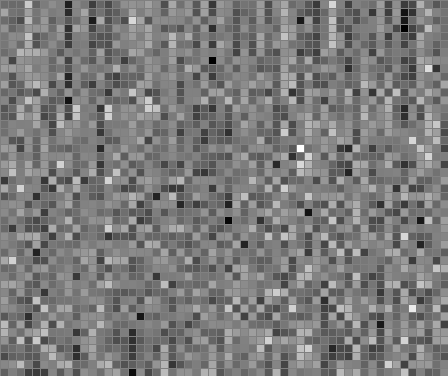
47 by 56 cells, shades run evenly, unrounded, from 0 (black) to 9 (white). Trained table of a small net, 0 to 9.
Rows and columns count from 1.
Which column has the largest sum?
54
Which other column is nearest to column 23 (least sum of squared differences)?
7
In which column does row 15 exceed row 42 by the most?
10
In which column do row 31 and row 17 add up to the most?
42
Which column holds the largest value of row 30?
51
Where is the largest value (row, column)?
19, 38
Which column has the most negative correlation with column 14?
36
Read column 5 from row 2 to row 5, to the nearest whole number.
4 4 5 3
